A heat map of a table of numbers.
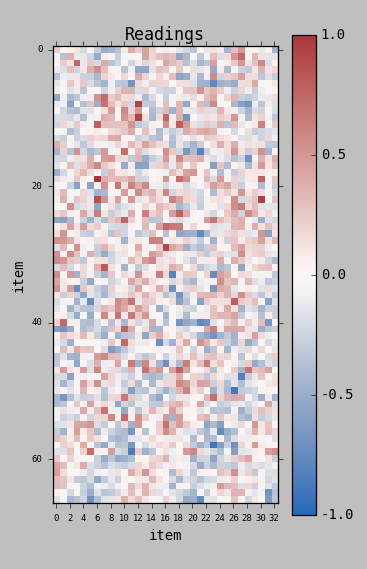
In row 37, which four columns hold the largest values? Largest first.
26, 11, 9, 10
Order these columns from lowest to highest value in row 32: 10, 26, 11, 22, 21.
10, 21, 22, 11, 26
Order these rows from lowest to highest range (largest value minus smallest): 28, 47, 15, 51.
28, 47, 51, 15
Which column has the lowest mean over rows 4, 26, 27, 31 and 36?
19
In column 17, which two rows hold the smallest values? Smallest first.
33, 35
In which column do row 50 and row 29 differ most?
16
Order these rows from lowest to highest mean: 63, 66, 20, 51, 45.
66, 63, 51, 45, 20
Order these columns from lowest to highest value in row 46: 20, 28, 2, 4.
2, 4, 20, 28
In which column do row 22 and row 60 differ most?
6
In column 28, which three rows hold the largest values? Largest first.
47, 24, 60
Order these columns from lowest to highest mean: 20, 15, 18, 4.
20, 4, 15, 18
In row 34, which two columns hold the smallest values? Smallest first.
5, 20
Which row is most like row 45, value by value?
7
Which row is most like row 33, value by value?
35
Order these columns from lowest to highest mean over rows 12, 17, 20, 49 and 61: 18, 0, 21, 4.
0, 21, 18, 4
